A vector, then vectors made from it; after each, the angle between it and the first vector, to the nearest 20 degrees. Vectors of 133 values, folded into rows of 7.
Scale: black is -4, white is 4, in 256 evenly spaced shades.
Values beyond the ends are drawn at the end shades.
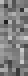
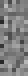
120 degrees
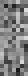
40 degrees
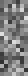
120 degrees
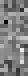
20 degrees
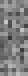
140 degrees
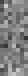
140 degrees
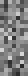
60 degrees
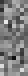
120 degrees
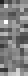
140 degrees
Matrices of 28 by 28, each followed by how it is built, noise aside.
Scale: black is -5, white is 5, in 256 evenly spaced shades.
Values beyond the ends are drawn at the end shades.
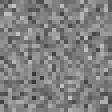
noise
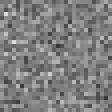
noise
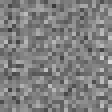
repeating rows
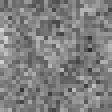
smooth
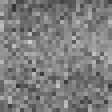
smooth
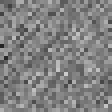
Hankel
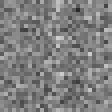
repeating rows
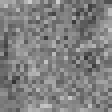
smooth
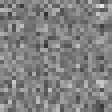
low rank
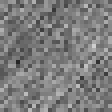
Hankel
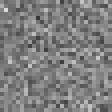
noise
